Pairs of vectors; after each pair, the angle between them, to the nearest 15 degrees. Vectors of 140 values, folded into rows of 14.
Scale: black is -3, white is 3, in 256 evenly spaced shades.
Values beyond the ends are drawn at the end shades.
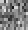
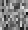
120 degrees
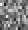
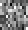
45 degrees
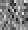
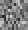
90 degrees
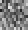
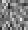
120 degrees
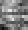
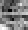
165 degrees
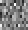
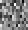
30 degrees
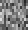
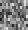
165 degrees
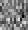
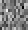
90 degrees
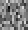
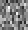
165 degrees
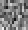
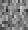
105 degrees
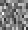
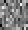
60 degrees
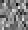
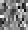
150 degrees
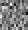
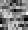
120 degrees
